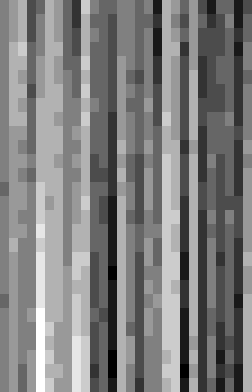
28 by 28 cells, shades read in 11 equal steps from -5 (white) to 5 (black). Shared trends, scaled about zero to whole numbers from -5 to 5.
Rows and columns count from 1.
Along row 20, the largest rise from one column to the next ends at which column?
21
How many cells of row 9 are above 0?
11
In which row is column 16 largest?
28
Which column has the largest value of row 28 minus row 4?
3
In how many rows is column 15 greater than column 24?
2
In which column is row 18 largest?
13
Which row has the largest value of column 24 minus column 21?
1
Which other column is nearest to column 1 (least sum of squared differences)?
15
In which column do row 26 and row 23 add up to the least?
5
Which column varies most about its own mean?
9
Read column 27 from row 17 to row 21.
2 3 3 3 3
